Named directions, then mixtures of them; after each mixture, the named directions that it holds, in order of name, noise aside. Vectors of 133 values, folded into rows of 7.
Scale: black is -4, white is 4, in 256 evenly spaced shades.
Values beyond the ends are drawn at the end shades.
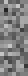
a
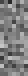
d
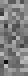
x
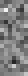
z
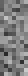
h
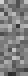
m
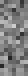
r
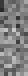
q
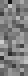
d, x.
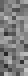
h.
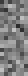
a, d, q.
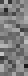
a, d.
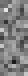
z.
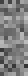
a, d, h.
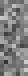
h, x.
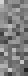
h, m, q.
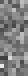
d, r.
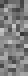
q, r, z.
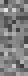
a, h, z.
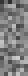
d, q, r.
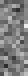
h, r, z.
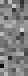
d, r.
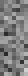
h.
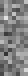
h, x.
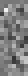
x, z.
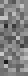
r, x.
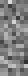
d, x.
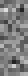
z.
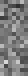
x.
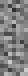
d, h.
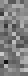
x.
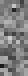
h, r.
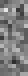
z.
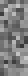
x, z.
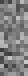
d, h.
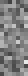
d, h, r.
